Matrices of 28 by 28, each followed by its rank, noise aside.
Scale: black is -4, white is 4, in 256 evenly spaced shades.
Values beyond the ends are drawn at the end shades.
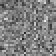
eight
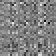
three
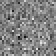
eight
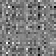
four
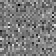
eight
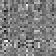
four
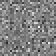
eight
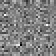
six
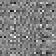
four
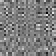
three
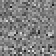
six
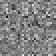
six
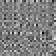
four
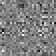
four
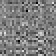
three
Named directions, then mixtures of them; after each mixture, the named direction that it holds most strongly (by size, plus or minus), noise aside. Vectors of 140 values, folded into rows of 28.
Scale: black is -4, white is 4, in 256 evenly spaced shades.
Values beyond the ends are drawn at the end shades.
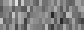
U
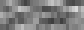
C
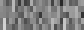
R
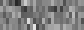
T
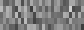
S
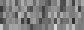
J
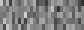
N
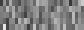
N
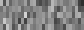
N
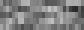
C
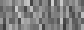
R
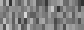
N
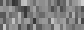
T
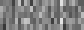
R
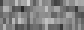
C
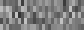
S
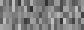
R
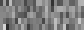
N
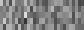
N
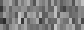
J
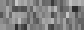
C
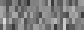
R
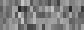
S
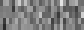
R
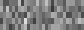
U
